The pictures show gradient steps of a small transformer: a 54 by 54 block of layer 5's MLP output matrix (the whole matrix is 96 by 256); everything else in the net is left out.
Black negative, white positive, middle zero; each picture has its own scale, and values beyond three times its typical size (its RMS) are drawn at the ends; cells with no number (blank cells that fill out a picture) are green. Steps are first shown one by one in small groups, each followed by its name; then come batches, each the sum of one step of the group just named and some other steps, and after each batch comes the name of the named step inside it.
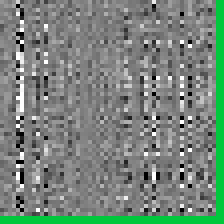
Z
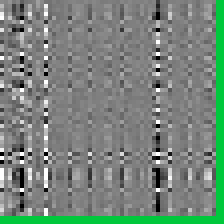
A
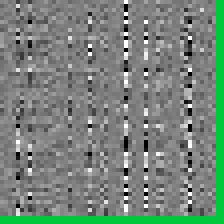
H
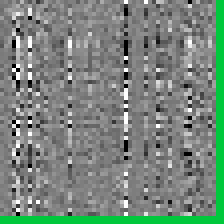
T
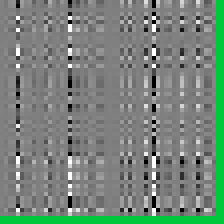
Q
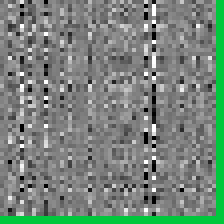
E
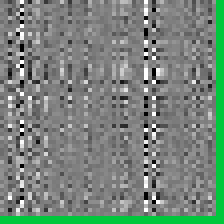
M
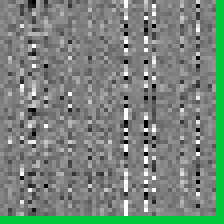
E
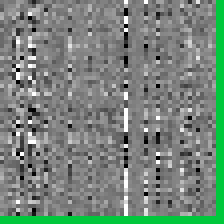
T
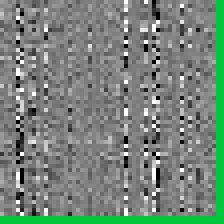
Z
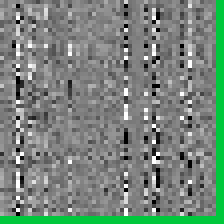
T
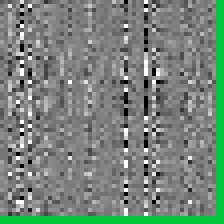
M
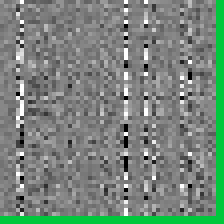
Z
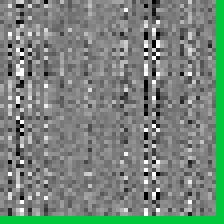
M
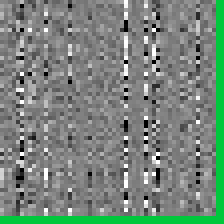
A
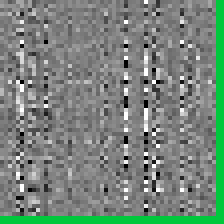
Z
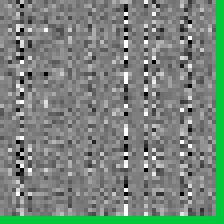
H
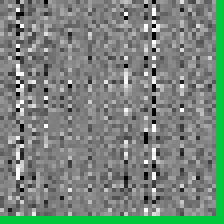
E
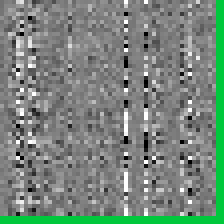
T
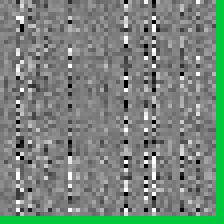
Q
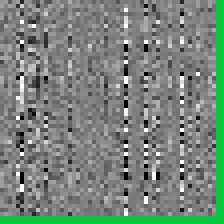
Z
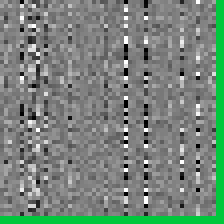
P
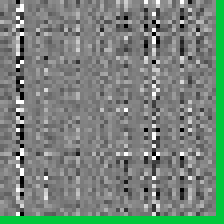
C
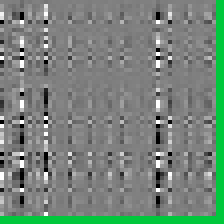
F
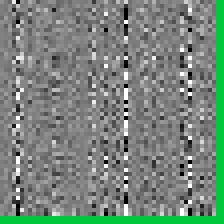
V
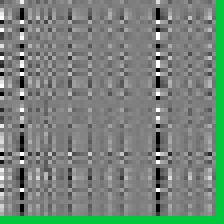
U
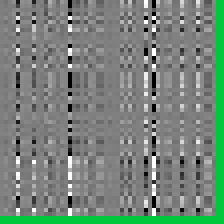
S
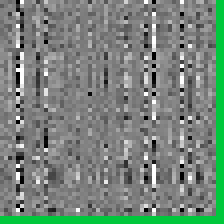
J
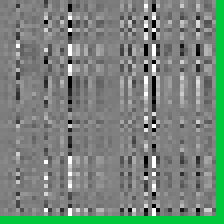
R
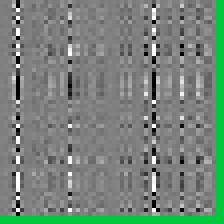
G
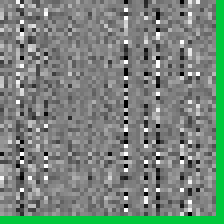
P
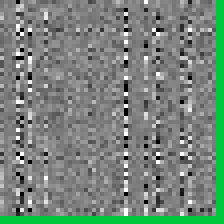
C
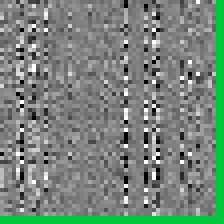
P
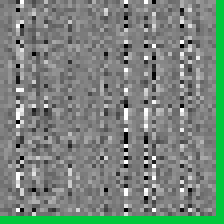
J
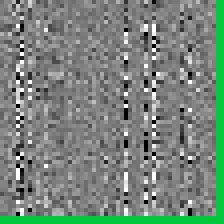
V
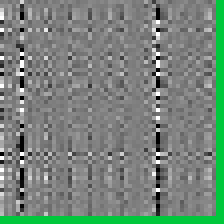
U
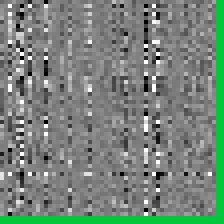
F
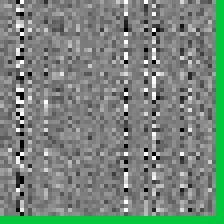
C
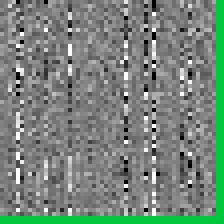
R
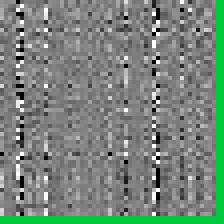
C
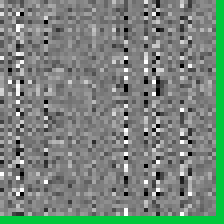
F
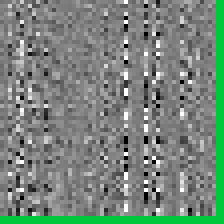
V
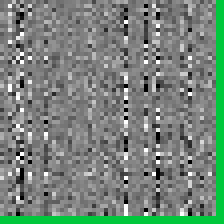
V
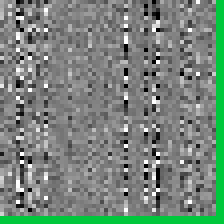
P
